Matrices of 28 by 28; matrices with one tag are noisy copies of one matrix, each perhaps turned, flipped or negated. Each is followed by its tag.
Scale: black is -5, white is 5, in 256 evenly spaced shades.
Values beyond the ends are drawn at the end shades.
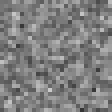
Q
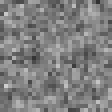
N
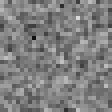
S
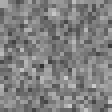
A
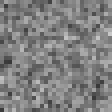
Q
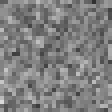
A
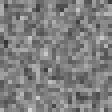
Q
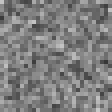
Q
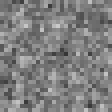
N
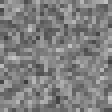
A
